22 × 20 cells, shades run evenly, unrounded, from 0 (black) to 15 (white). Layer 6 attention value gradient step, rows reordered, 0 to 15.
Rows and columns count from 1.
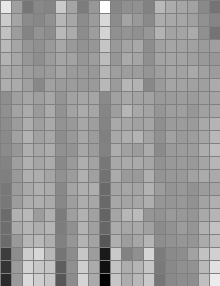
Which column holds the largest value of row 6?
10
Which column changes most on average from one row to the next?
12
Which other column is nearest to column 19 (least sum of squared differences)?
11
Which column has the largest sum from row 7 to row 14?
20
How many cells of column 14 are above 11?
3
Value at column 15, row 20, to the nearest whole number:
7
